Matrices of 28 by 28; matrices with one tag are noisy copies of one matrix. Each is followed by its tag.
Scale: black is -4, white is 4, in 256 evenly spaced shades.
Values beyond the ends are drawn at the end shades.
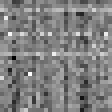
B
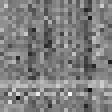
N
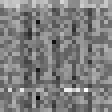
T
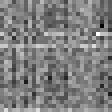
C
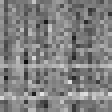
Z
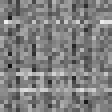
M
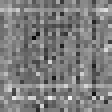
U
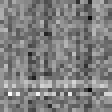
N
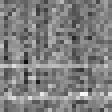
Z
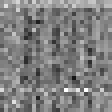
T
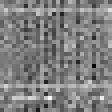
U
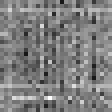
U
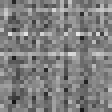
B
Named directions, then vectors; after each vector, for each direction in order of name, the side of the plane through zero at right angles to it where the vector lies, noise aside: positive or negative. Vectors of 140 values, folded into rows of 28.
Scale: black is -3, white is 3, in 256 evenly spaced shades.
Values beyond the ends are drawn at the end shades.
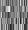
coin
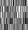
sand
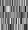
positive, negative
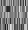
negative, positive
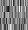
negative, positive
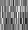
positive, positive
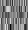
positive, negative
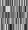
positive, negative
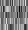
positive, negative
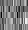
negative, negative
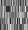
negative, positive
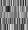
negative, positive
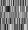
negative, positive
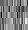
negative, negative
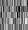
negative, negative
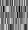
positive, negative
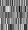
positive, negative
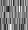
negative, positive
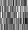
positive, positive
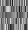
positive, negative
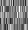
negative, positive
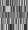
positive, negative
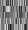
positive, negative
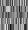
positive, negative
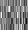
positive, positive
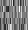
negative, positive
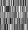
negative, positive
